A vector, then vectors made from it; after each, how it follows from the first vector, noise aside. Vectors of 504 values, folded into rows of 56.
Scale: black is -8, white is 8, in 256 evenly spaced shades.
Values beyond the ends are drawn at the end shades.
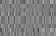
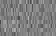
wrapped around.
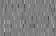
wrapped around, partly zeroed.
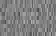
wrapped around.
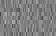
wrapped around.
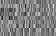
wrapped around, negated, scaled up.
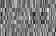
wrapped around, negated, scaled up.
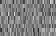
scaled up.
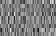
scaled up.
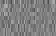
wrapped around.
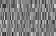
reversed, negated, scaled up.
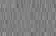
reversed, shrunk.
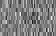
wrapped around, negated, scaled up.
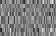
scaled up.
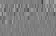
wrapped around, partly zeroed.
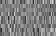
scaled up.
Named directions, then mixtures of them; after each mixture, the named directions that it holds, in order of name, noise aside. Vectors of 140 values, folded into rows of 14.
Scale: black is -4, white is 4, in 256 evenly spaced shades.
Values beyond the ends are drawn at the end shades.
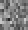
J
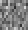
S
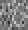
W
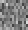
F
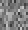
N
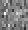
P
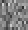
F, N, W.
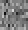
P.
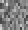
F, J, S.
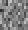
J, N, S.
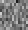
F, W.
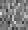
W.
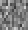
S.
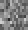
J.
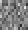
S.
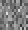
F, N, S.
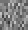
J, S, W.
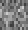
N.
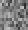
F, J, N.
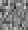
S.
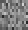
F, P, W.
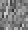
N, P, S.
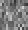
N, S.
